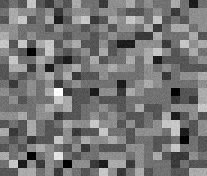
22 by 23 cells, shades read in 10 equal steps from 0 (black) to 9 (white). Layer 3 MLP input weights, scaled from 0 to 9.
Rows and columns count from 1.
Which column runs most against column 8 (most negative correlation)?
2
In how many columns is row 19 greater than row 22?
10
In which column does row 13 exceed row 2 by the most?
7
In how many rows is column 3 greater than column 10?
8
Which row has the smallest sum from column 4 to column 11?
21
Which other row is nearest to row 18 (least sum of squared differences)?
20
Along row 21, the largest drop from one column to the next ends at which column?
3
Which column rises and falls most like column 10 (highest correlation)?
13
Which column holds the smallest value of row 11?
14
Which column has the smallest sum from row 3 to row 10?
4
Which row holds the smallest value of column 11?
12
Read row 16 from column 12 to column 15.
5 5 3 5
